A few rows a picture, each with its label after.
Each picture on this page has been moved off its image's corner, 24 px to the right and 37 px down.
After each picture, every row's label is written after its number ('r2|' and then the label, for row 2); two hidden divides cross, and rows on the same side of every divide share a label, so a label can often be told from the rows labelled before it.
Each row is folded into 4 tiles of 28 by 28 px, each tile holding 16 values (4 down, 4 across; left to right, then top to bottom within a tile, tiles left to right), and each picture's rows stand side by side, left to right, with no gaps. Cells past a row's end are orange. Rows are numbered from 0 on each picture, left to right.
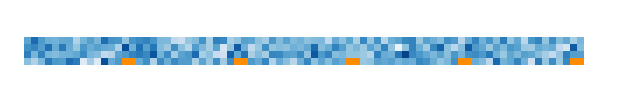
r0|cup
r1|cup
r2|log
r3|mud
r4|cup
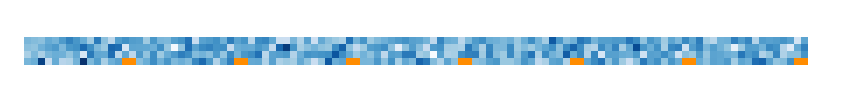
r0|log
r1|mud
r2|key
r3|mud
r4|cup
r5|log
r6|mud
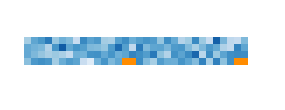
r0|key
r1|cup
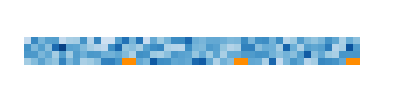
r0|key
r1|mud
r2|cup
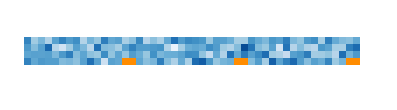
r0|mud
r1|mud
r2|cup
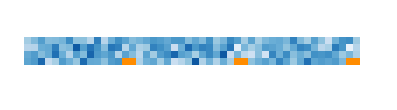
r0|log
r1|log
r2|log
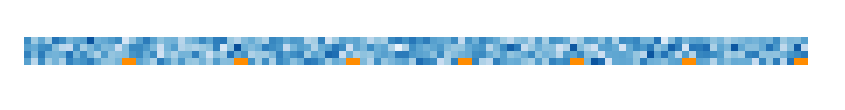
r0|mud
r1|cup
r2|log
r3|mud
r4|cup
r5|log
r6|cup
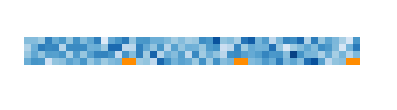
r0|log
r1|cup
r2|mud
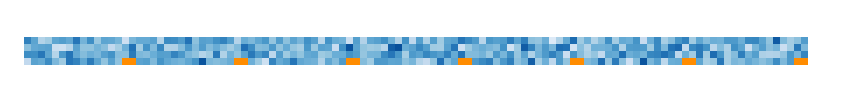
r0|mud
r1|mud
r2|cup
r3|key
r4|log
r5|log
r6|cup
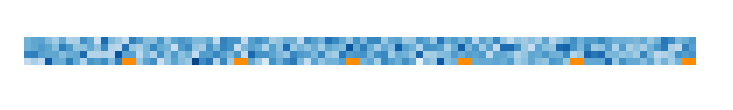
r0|cup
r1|log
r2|cup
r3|cup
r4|key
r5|cup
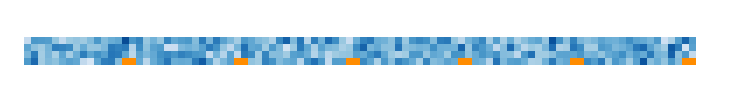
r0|key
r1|mud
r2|mud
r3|cup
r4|cup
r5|log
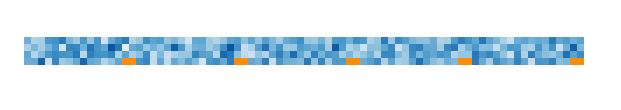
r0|log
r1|key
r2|log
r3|log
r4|cup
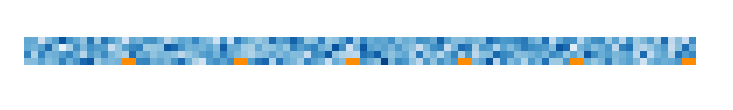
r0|mud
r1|key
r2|log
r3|cup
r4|log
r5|cup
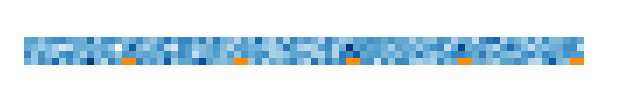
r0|mud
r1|mud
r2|cup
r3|cup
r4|key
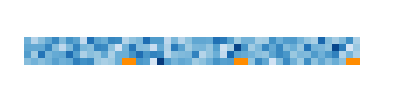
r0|mud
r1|cup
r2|log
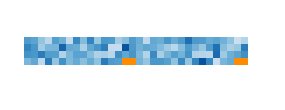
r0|cup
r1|mud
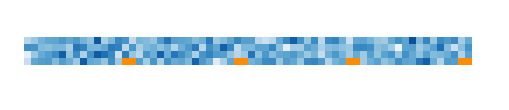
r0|log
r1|log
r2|mud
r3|mud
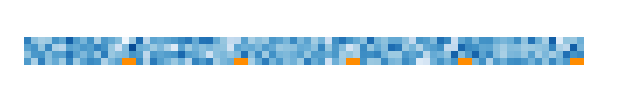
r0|mud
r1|mud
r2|log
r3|cup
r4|cup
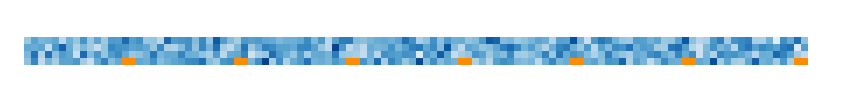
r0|key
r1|mud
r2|log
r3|log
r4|key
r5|key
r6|log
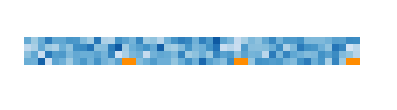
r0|log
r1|mud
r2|log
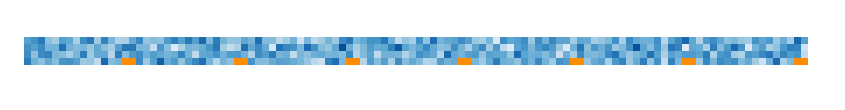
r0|cup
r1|mud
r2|key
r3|key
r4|mud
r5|log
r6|key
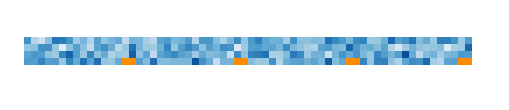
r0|mud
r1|log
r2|cup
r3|mud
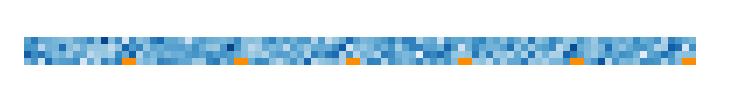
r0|cup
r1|key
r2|log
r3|log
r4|cup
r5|log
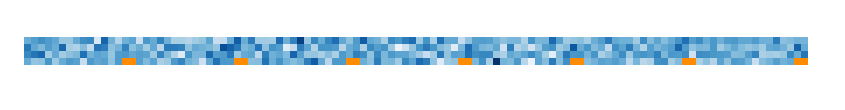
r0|cup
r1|key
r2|mud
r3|mud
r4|cup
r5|key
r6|cup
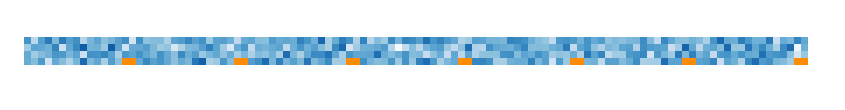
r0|log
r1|mud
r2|log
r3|mud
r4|log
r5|cup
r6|log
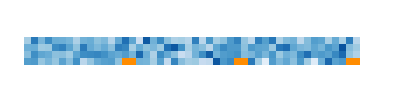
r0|key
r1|key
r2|key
